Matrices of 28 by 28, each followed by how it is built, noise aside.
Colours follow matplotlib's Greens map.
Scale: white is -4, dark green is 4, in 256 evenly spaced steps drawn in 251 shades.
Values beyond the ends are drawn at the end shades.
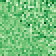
upper triangular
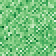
Hankel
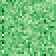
uneven columns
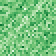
Hankel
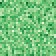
repeating columns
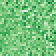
upper triangular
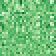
low rank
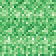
repeating columns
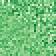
upper triangular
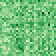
blocks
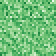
repeating columns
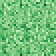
repeating columns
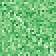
diagonal
